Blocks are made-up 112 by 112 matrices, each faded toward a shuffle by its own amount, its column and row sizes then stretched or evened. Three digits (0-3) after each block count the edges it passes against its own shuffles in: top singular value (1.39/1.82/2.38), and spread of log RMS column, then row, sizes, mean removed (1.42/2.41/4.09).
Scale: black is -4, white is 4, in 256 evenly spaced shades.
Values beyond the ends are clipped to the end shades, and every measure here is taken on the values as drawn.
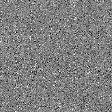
0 1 1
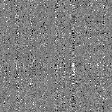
2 2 1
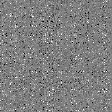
0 2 1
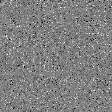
0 1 1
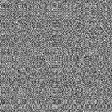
3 1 0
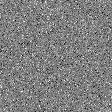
0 0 0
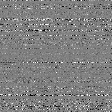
1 0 3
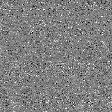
2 0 1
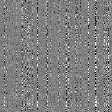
3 3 0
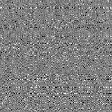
3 0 2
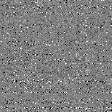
0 1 2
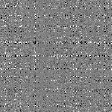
2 2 2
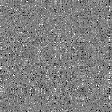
3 1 1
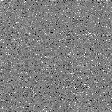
2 0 1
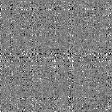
2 2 2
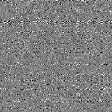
3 0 2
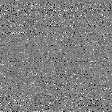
1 0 2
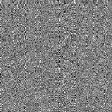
3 2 0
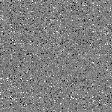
1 1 1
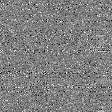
1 0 2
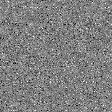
1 0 1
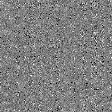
0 2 1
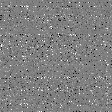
0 1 2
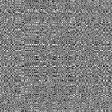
3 1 2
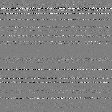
2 0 3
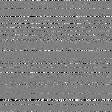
3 0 3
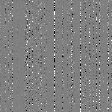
2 3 0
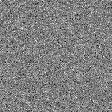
2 0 0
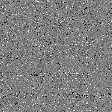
0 1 1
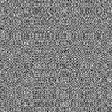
3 0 0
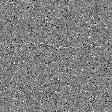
0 1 1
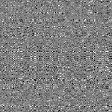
3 1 2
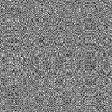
3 1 0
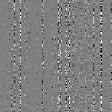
3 3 0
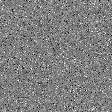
1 0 0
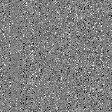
0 2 0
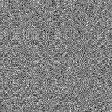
3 0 0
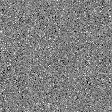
1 1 0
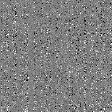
1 2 1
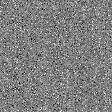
1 1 0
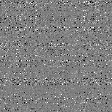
2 1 2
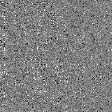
1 2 1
